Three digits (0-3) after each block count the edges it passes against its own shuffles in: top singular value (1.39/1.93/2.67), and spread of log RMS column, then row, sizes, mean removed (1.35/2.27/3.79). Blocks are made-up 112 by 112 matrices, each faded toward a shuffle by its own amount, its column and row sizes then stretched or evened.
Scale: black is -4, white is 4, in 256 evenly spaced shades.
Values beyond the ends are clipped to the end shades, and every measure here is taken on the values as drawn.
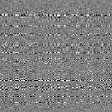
3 1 3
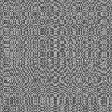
3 2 0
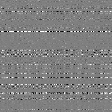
3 0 3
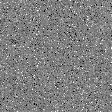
0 1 0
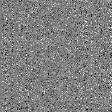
0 2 0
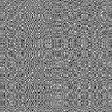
3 2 1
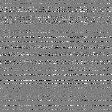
2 1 3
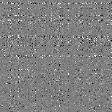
2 2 2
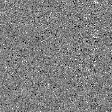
1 1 1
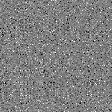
2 0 1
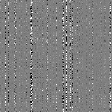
3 3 1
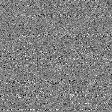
1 0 2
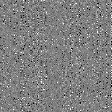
2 2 0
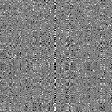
3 2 1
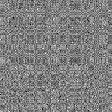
3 0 0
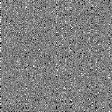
2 2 1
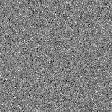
2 0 0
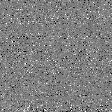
1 0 2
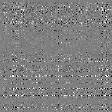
2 2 3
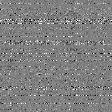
1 1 3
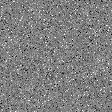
1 0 0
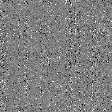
0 2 1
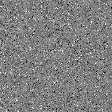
0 1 0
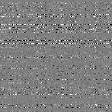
2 1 3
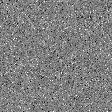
1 0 0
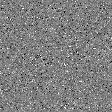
0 0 1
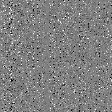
0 2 0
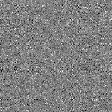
2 1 1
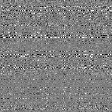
2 1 3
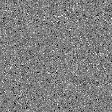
1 1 1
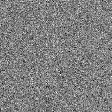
1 1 0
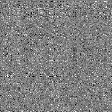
2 1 2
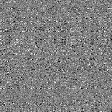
2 0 2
